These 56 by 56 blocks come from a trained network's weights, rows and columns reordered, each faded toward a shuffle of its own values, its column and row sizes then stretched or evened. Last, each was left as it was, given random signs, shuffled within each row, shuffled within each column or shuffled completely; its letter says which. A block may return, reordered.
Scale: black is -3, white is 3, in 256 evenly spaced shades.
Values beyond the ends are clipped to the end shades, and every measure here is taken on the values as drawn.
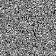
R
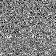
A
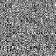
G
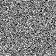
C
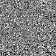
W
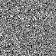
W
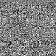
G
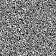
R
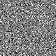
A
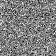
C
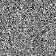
W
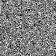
R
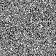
C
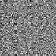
G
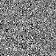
W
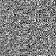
G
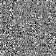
W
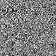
W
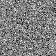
C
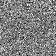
C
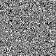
W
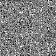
R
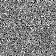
A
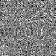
G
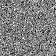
C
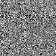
W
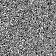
C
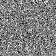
A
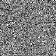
W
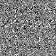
W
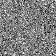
R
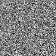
W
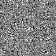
W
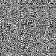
G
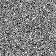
C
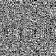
G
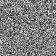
W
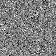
C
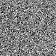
A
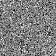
R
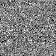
A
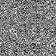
G
